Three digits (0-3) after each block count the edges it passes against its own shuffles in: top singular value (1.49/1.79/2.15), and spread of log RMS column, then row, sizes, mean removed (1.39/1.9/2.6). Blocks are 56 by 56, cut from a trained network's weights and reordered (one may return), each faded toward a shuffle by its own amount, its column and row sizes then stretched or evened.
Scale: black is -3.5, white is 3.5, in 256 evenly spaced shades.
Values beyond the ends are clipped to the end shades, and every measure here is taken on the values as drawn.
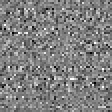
1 0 3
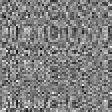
3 2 2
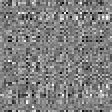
3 2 3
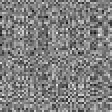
3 1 2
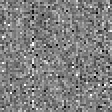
0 2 0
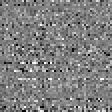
0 0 3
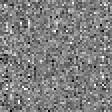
0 2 0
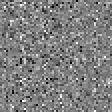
1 2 1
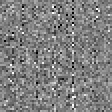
1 2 0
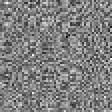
3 0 0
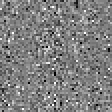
0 2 0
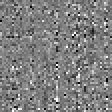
0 3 1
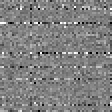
1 1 3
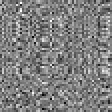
3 2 0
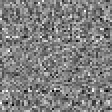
2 0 1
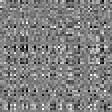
3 3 3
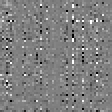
0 3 2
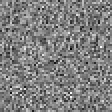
1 0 0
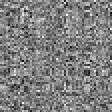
2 2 0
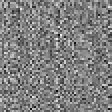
3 2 0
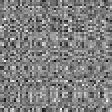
3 1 3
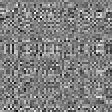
3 1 3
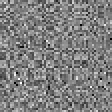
3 0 0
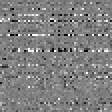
3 1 3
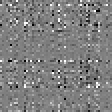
1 3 3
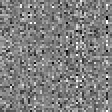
0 3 1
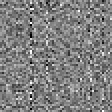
2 2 0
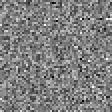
1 0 1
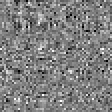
2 1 2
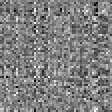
3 2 2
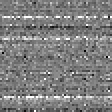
3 0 3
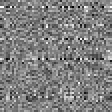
3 1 2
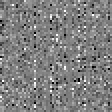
0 3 1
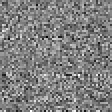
0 0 2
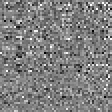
2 1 2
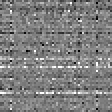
3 2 2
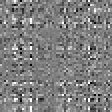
3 3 3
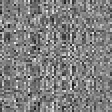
3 3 0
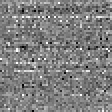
1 1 2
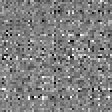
0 2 3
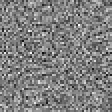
2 0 0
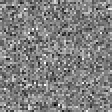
0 1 1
